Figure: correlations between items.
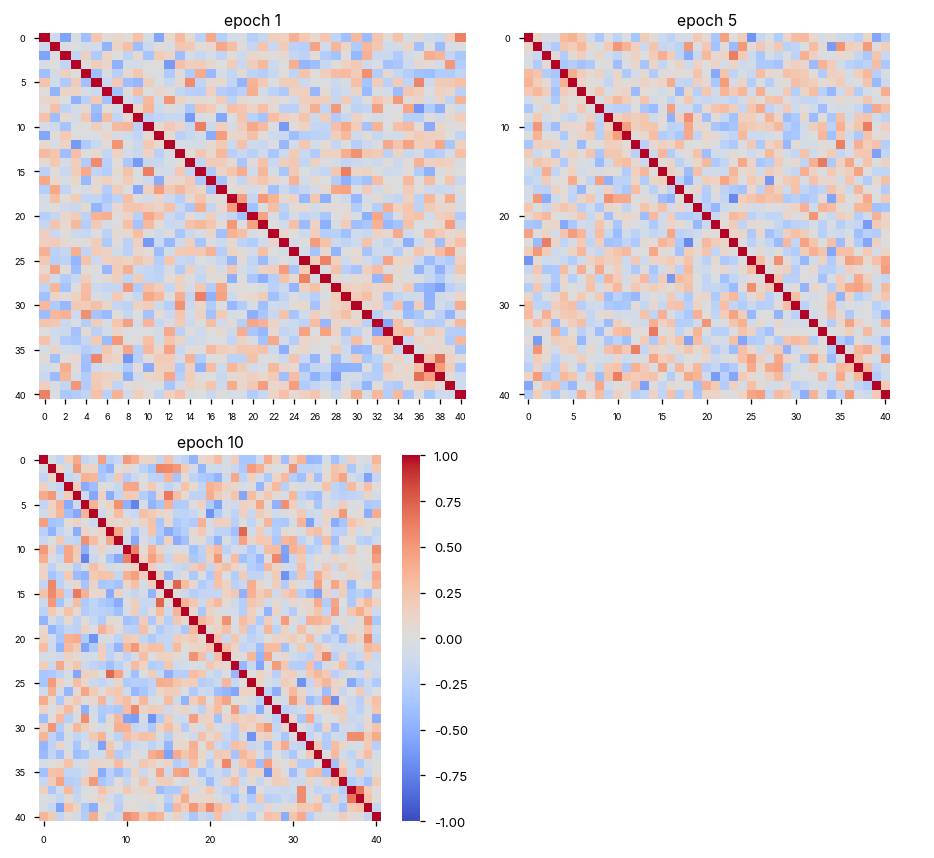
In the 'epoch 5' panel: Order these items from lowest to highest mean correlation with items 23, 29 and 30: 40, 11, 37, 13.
11, 37, 13, 40
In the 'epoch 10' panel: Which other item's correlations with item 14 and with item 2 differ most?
16
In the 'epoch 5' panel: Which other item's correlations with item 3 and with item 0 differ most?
39
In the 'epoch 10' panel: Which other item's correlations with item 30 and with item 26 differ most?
27
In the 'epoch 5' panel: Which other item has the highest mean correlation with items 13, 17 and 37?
27
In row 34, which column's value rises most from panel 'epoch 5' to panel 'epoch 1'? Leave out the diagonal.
40
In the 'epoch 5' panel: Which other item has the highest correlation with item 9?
18
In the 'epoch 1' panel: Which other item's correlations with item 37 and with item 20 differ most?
10
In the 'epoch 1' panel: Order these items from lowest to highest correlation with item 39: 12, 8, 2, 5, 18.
12, 2, 8, 5, 18
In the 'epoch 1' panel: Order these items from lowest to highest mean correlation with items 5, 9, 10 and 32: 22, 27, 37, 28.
37, 27, 28, 22
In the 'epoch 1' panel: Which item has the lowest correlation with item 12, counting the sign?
3
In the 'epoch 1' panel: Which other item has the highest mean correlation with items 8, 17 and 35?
28
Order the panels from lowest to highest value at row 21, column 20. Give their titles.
epoch 5, epoch 10, epoch 1
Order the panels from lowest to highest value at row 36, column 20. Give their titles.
epoch 10, epoch 5, epoch 1
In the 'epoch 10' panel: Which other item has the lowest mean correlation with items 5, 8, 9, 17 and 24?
11
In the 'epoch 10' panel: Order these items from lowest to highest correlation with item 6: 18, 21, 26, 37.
21, 18, 37, 26
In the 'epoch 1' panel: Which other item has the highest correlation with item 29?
15
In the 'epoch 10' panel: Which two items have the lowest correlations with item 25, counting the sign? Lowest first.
31, 37
